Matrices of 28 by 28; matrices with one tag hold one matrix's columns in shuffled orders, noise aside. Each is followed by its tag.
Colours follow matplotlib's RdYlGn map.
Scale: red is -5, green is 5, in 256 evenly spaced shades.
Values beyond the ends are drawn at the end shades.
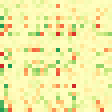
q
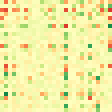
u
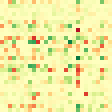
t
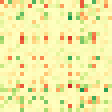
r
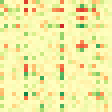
u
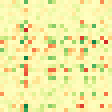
t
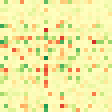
t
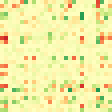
r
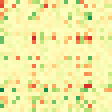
r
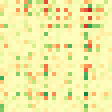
u
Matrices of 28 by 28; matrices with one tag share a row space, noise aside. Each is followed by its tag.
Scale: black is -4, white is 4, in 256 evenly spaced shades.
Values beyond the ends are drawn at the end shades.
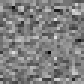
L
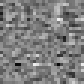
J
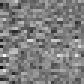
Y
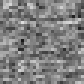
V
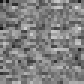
Y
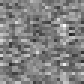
J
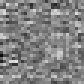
Y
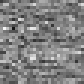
V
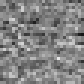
V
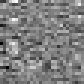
Y
